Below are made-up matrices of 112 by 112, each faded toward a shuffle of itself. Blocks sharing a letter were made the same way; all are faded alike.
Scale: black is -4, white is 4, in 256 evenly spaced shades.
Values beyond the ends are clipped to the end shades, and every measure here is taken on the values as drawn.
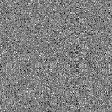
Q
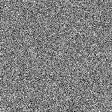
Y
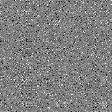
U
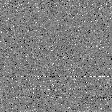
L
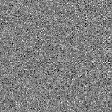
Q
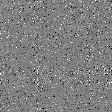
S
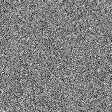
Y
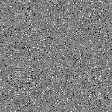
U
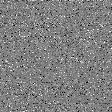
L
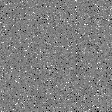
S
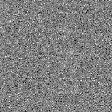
Q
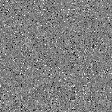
U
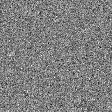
Y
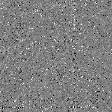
S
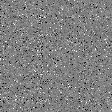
S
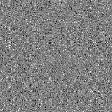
Q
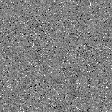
U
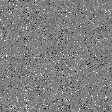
S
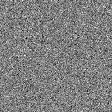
Y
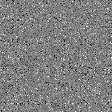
U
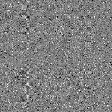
Q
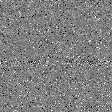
L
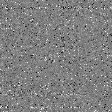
S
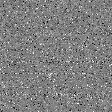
L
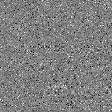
U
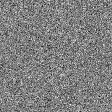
Y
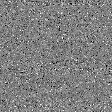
L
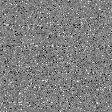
L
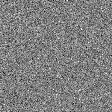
Y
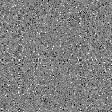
U
